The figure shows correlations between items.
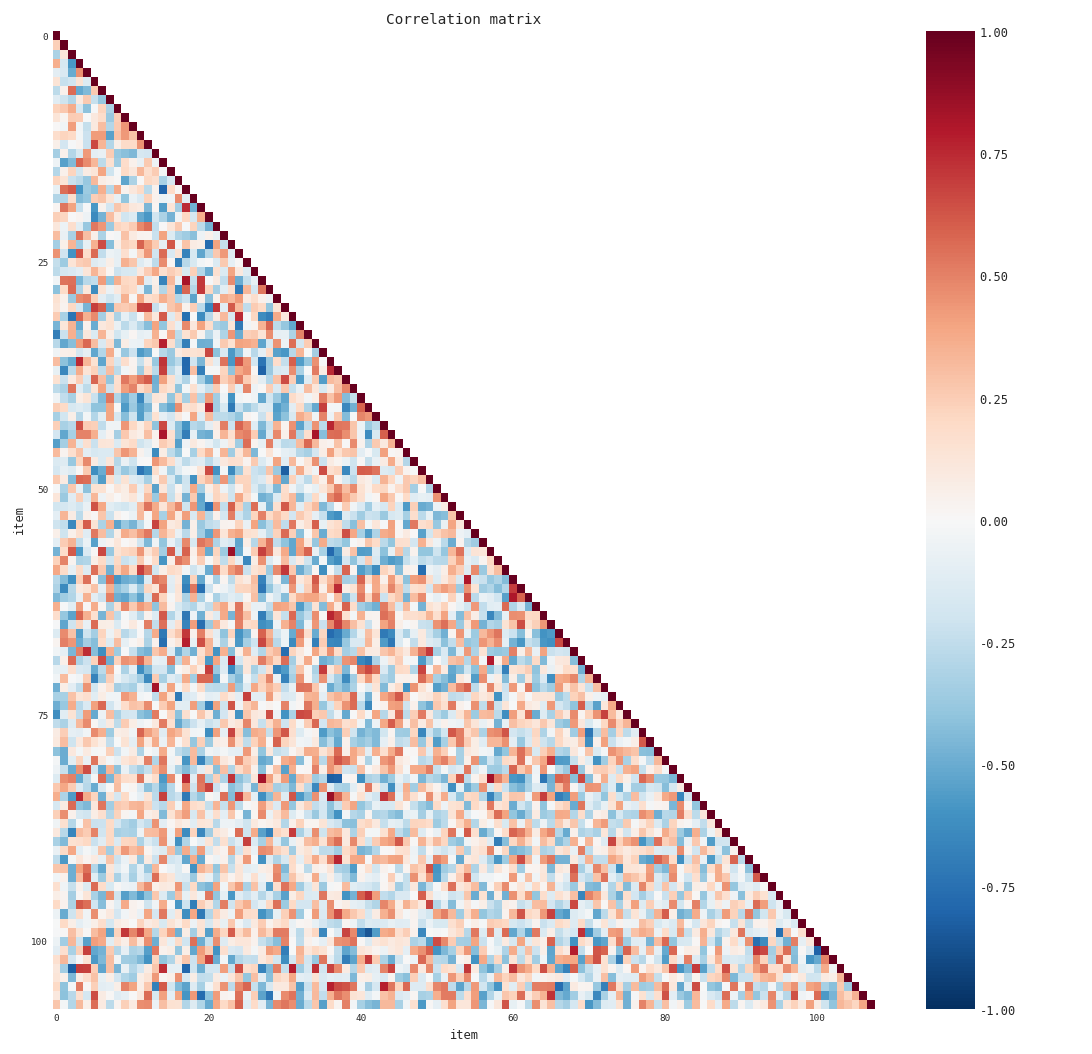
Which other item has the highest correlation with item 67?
17
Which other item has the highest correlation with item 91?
37
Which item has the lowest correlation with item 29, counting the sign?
70
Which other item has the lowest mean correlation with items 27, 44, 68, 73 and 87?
16
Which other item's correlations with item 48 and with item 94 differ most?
30
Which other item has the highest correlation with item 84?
36
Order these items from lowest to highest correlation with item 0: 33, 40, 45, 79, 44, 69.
33, 45, 79, 69, 44, 40
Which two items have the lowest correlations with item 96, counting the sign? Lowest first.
18, 16
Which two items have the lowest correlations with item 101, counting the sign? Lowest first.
100, 30
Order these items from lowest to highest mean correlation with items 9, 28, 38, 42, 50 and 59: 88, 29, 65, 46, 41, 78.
41, 88, 78, 29, 65, 46
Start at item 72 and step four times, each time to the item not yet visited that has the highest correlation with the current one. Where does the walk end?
62
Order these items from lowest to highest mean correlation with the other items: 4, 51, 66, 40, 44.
66, 40, 51, 4, 44
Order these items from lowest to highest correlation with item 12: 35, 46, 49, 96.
35, 49, 96, 46
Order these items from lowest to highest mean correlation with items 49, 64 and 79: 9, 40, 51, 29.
9, 29, 51, 40
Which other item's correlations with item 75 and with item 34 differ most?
24
